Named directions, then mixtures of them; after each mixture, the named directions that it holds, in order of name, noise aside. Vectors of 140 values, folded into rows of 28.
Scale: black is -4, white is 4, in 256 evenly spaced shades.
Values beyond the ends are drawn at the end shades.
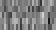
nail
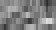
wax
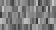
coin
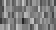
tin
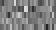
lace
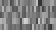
coin, nail.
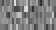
lace.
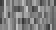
lace, tin.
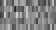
coin, lace, tin.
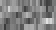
wax.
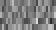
coin.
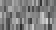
nail, wax.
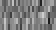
nail.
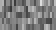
lace, tin, wax.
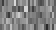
lace.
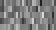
nail, tin.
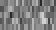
nail, tin, wax.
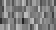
tin.
